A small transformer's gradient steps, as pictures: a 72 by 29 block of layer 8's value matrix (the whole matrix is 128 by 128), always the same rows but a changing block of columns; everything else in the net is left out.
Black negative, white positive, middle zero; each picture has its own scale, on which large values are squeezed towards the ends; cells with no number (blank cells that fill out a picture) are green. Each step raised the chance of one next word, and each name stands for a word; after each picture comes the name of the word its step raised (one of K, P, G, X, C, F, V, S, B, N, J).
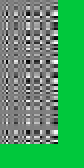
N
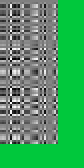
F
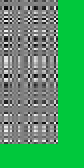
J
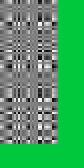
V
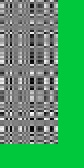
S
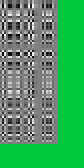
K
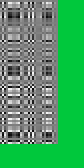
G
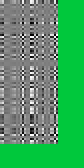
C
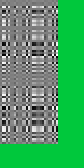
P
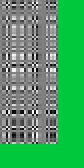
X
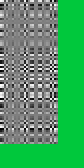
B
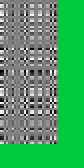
F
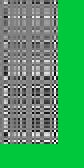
G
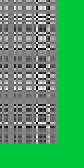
J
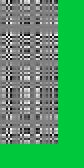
C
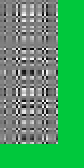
F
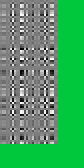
F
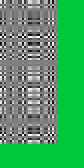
C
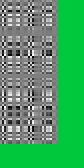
P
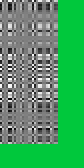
B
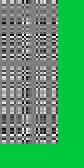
C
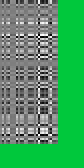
C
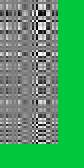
K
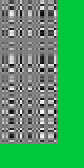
X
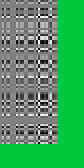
N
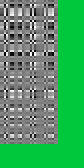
K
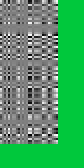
C
